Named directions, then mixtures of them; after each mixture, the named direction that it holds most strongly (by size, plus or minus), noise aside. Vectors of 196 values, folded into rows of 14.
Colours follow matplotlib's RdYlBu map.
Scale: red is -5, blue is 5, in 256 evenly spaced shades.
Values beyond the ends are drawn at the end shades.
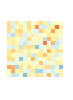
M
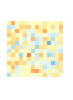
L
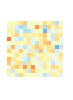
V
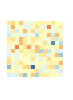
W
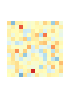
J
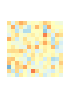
V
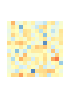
J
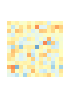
M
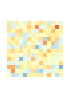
M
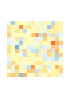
W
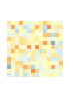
W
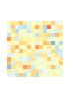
W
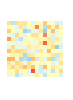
V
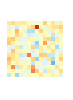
L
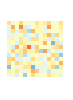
W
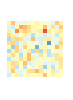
L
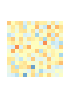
W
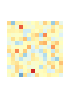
J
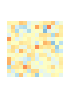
V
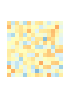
M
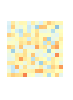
M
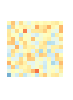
L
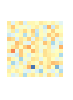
W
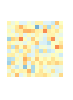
V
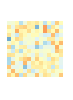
V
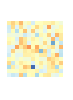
W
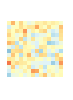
L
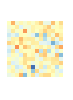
W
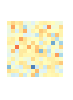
W
